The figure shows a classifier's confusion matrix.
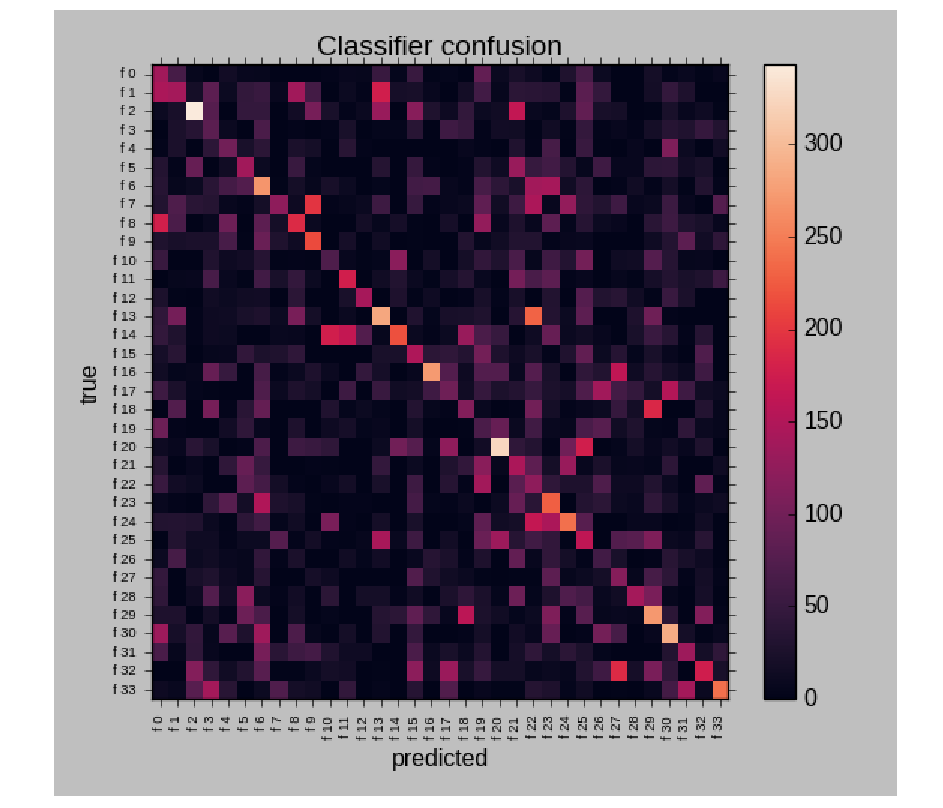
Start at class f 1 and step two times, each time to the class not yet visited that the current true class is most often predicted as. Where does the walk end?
f 22
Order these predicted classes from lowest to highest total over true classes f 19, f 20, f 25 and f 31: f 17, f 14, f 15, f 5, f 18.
f 18, f 5, f 14, f 17, f 15
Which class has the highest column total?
f 6
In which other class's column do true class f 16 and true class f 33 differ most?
f 27
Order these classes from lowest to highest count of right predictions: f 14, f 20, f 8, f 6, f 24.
f 8, f 14, f 24, f 6, f 20
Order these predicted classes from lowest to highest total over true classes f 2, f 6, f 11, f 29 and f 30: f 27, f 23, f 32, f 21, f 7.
f 7, f 27, f 32, f 21, f 23
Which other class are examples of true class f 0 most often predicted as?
f 19
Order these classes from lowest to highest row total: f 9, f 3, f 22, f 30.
f 3, f 9, f 22, f 30
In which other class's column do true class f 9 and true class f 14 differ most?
f 10
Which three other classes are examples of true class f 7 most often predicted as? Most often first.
f 9, f 22, f 24
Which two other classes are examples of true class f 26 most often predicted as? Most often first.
f 21, f 1
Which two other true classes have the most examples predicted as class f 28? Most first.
f 25, f 17
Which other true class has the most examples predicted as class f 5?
f 28
